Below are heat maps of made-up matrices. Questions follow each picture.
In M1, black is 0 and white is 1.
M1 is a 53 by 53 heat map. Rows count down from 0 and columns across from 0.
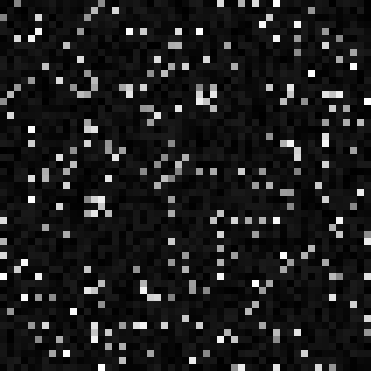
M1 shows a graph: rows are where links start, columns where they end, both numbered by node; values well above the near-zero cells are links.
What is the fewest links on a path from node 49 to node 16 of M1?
5
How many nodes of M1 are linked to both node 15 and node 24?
3
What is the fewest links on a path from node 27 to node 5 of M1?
4
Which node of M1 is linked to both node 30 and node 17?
node 12
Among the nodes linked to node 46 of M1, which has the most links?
node 13
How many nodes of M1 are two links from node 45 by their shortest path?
9
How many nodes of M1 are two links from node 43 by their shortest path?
10
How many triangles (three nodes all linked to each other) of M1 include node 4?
2
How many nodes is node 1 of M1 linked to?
3
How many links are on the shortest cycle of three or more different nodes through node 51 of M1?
5
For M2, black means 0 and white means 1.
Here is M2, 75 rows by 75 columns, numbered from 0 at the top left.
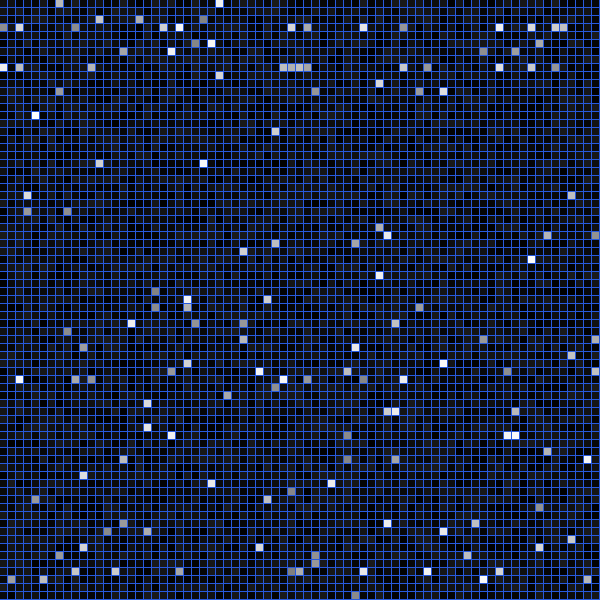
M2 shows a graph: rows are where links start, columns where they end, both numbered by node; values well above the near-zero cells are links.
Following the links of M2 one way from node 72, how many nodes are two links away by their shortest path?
4
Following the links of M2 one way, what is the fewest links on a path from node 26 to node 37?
2
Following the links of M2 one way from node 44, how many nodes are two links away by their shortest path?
8
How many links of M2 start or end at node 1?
1
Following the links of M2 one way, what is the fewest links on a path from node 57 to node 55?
5
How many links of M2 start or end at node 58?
1
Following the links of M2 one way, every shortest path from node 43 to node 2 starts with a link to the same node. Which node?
node 10
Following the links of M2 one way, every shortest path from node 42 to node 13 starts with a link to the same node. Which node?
node 60
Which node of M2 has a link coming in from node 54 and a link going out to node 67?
node 63
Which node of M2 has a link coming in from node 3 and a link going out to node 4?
node 62
